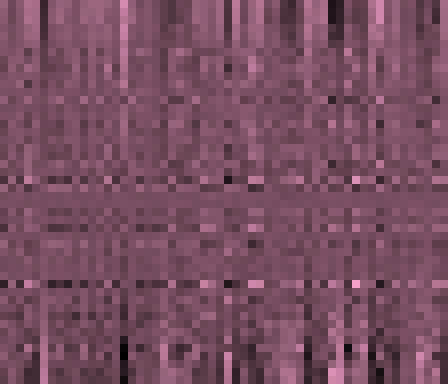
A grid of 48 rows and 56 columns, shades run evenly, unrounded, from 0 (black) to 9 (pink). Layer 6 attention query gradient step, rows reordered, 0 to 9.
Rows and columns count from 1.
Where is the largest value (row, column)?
36, 45
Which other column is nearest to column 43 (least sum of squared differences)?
6
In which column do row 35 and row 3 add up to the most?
48
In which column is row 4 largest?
16
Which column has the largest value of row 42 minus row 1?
42
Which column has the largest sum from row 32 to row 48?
43
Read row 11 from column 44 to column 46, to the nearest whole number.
6 4 4
